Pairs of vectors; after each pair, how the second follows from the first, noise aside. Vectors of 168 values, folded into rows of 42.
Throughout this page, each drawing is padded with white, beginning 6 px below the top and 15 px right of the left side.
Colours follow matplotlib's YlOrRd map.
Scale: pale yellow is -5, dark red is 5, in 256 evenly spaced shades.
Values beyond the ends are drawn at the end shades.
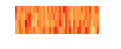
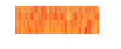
wrapped around, shrunk.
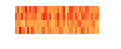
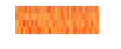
wrapped around, shrunk.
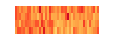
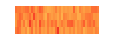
wrapped around, shrunk.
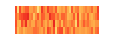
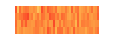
shrunk.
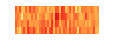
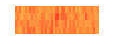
shrunk.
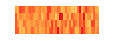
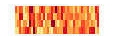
reversed, scaled up.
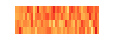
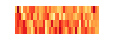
reversed, scaled up.
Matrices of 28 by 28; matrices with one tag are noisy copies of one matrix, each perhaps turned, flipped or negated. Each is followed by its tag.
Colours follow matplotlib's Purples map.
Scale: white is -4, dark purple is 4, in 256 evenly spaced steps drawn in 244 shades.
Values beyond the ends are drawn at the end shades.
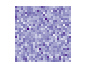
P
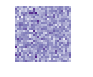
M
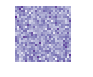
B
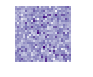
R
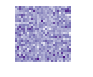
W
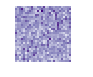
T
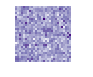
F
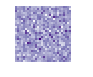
R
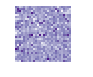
W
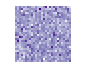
B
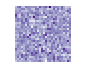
R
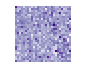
B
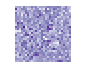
R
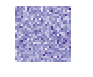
P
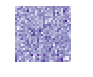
W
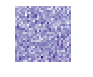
T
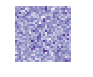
R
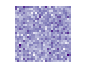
P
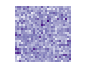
W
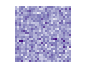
M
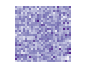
W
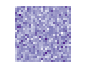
P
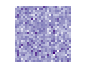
F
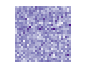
F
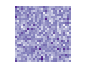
P
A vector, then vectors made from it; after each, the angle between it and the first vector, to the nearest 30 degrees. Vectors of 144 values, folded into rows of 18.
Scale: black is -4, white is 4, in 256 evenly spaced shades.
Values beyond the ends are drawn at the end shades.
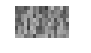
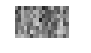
60 degrees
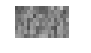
30 degrees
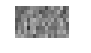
30 degrees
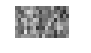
60 degrees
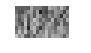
30 degrees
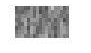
30 degrees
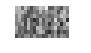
150 degrees
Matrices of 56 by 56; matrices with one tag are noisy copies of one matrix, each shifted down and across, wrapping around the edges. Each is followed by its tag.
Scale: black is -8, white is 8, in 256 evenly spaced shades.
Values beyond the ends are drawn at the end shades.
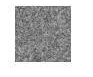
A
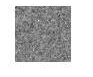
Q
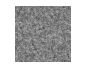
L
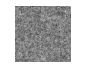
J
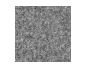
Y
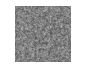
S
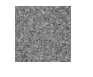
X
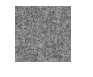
J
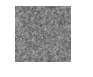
A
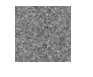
X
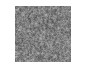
Y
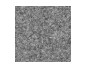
Q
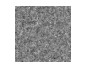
S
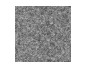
X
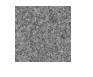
A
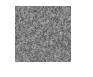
Y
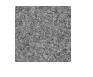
X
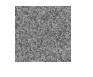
L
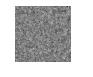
S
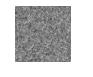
S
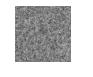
A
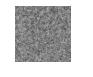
A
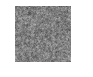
J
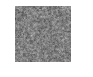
Q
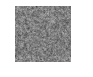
L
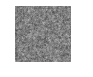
Q
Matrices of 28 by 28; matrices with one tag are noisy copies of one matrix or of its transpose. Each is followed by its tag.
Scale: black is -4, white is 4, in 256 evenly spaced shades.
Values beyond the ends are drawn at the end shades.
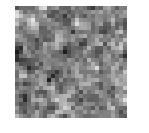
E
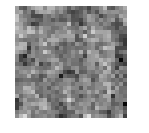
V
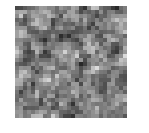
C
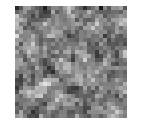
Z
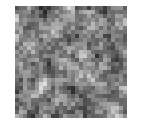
Z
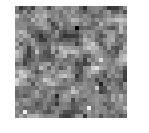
C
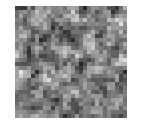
C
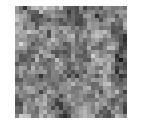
V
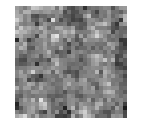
V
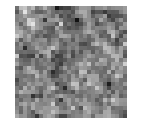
E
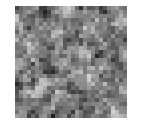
Z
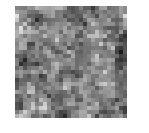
V
